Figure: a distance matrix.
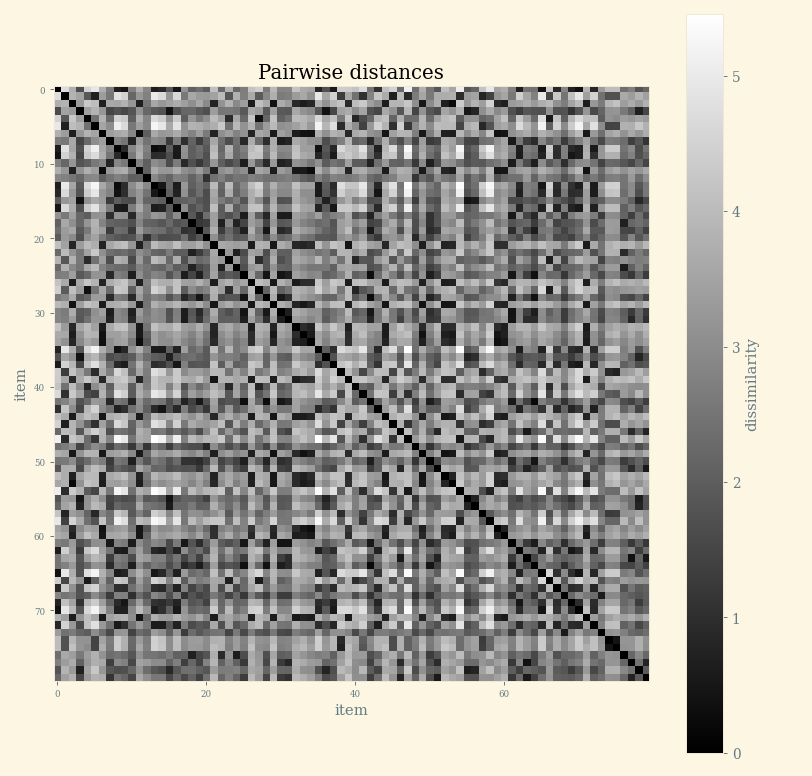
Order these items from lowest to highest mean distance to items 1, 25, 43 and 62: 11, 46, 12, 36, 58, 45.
36, 12, 46, 45, 11, 58
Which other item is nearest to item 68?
73
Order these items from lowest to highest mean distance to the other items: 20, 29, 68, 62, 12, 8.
68, 20, 12, 62, 8, 29
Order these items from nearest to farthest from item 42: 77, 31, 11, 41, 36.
31, 77, 36, 41, 11
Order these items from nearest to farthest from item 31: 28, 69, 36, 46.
28, 46, 36, 69
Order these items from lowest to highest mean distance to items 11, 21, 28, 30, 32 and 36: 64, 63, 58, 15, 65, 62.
64, 15, 63, 62, 65, 58
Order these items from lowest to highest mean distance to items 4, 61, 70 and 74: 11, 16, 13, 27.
27, 16, 13, 11
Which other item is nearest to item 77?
63
